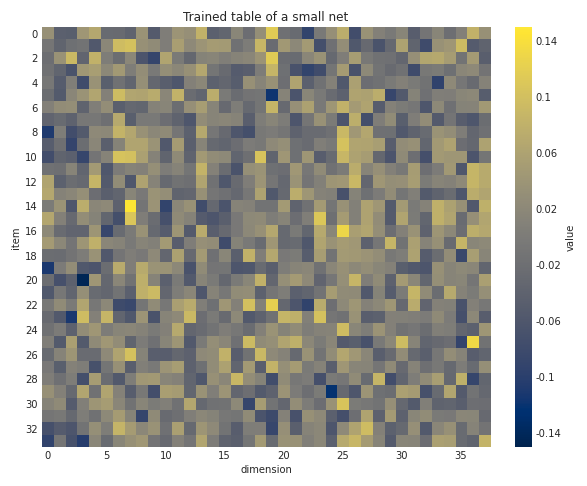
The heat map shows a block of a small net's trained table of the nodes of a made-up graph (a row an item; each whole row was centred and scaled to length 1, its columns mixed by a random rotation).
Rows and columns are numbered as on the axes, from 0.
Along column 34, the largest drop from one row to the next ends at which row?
30
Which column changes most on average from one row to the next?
25
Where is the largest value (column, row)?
7, 14
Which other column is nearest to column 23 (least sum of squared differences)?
31
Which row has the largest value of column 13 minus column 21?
3
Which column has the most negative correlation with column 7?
29
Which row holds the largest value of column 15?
26
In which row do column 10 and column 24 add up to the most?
17
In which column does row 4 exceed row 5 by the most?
19
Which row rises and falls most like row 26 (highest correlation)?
10
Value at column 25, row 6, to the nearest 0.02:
0.08
